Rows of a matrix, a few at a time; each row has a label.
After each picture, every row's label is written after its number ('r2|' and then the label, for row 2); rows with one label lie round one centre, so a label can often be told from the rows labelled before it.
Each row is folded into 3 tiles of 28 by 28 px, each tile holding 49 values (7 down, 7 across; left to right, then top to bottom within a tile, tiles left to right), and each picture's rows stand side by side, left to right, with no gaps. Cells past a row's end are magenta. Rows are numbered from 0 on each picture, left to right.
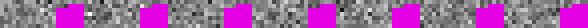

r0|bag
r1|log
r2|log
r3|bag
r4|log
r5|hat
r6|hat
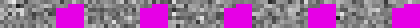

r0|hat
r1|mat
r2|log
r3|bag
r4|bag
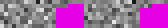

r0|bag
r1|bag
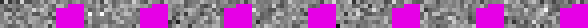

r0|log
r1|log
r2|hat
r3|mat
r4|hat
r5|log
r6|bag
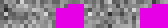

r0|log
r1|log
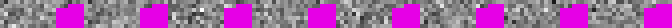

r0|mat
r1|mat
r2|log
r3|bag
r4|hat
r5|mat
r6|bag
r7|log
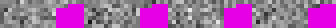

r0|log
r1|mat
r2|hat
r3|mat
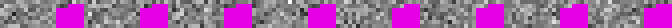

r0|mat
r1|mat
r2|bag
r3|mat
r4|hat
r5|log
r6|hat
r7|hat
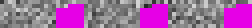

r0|hat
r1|mat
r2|log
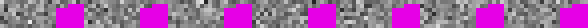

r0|bag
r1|mat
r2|bag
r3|hat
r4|log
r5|mat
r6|bag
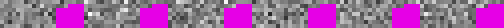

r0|hat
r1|bag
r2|hat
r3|hat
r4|log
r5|log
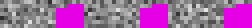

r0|bag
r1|log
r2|hat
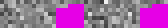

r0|hat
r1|log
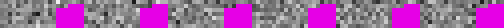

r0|hat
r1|bag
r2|bag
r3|log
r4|hat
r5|hat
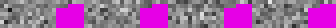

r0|mat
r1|bag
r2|bag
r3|mat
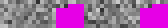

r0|bag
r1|bag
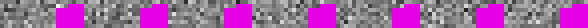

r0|log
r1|hat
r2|log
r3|bag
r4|hat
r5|hat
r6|log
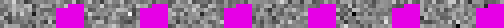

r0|hat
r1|log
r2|hat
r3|bag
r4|hat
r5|bag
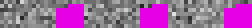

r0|log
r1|bag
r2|log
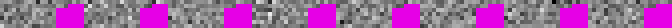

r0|bag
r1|mat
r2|bag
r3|log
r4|mat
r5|hat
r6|bag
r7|bag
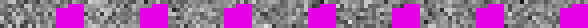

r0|hat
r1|hat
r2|log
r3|mat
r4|bag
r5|mat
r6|log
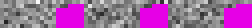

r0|mat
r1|mat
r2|hat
